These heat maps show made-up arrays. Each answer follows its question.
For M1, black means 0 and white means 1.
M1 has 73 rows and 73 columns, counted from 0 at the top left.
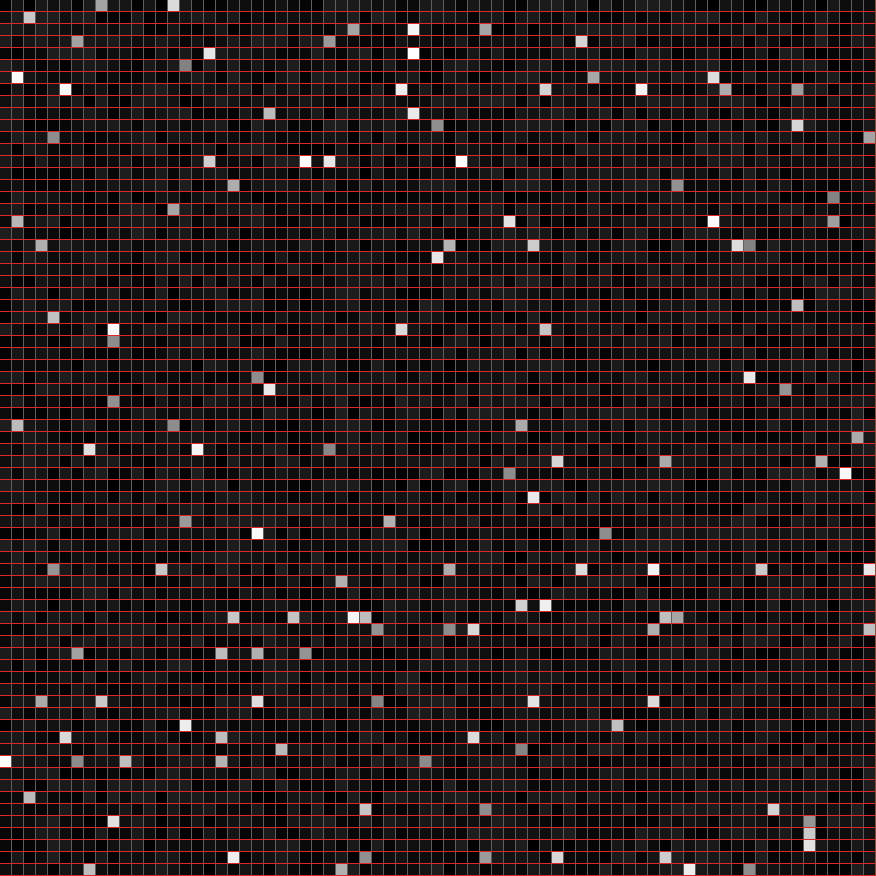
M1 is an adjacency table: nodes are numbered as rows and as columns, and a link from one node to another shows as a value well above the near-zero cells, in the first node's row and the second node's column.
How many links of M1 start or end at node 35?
4
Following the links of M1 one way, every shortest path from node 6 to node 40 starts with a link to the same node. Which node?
node 1
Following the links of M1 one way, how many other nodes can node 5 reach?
3
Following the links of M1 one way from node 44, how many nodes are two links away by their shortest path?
3
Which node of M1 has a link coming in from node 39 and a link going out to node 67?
node 70
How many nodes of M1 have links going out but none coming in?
7
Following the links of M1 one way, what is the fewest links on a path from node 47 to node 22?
4
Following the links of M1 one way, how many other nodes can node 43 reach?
6
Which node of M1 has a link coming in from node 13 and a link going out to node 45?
node 27
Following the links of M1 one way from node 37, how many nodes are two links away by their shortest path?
8
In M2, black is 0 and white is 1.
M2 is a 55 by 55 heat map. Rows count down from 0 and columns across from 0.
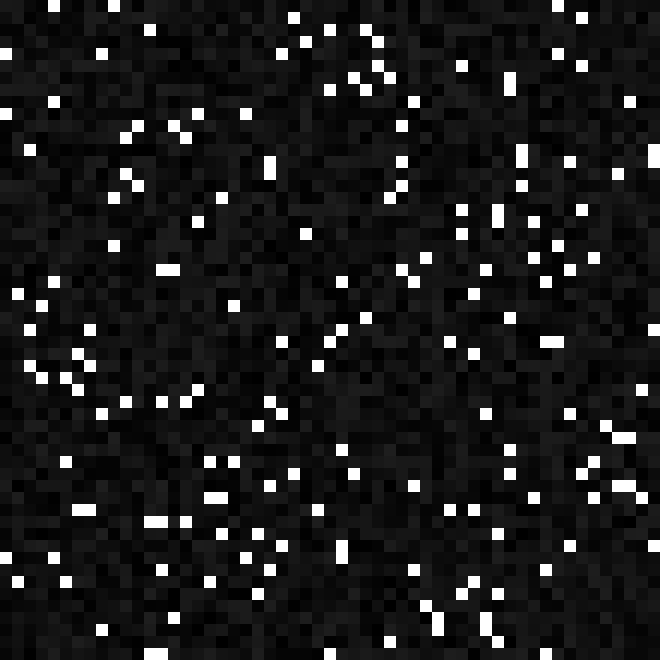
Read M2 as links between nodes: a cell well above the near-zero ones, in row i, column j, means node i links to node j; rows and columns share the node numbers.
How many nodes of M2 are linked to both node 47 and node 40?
2
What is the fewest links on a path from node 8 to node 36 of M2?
2
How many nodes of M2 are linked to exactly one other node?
1
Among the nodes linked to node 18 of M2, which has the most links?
node 41
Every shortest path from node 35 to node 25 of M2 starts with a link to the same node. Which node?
node 21
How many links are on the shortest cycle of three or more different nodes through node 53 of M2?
5
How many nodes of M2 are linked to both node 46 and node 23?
2
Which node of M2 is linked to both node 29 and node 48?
node 39
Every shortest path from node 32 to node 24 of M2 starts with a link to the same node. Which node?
node 6
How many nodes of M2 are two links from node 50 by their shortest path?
1
